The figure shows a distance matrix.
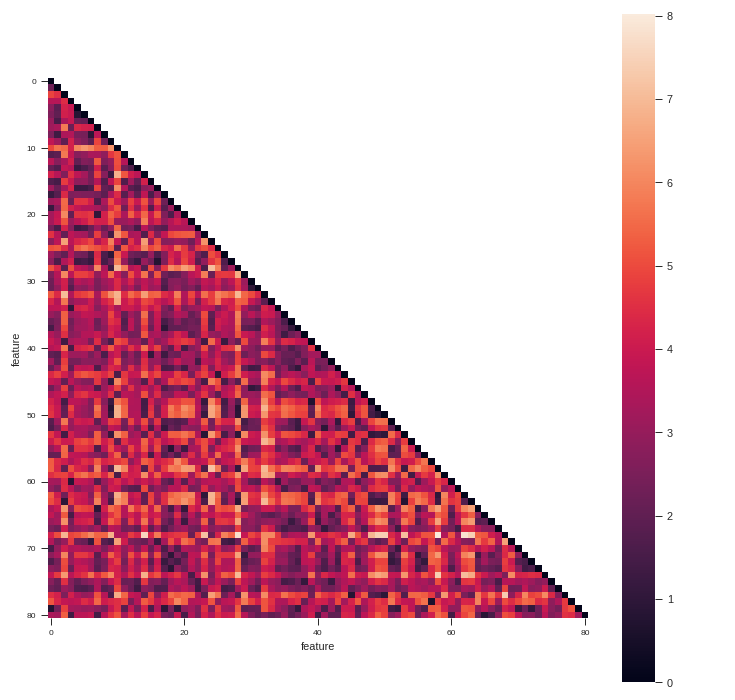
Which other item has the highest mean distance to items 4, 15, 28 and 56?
10
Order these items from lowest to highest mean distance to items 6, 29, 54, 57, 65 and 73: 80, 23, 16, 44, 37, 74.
37, 80, 44, 16, 23, 74
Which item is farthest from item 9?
68
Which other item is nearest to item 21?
74
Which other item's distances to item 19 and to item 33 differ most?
32
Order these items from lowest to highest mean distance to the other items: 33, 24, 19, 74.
19, 24, 33, 74
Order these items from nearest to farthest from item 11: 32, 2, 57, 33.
33, 32, 57, 2
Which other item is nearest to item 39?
48
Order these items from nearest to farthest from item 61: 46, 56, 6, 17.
17, 6, 56, 46
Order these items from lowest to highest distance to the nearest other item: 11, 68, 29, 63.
63, 29, 11, 68
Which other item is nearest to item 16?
27
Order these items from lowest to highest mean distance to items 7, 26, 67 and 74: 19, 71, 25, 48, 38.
38, 71, 19, 48, 25
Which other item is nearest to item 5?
4
